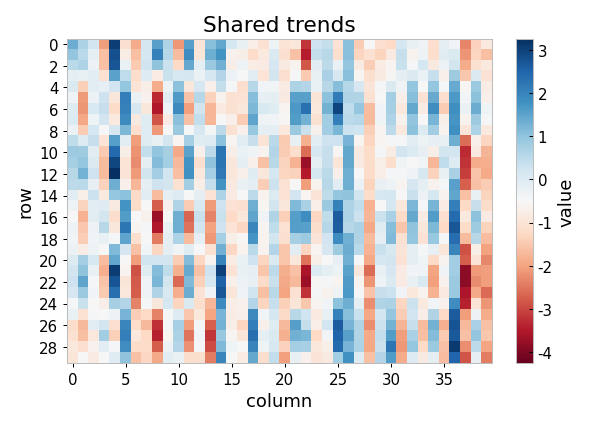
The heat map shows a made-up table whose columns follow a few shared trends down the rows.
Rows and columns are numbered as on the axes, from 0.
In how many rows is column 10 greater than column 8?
17
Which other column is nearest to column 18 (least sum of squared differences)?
12
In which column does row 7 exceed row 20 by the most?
22
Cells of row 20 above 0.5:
6
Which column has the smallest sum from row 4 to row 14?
37
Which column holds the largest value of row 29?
36
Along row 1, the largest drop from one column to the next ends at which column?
5
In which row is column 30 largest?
28
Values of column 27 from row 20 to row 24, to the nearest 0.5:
-0.5 -1 -0.5 -0.5 0
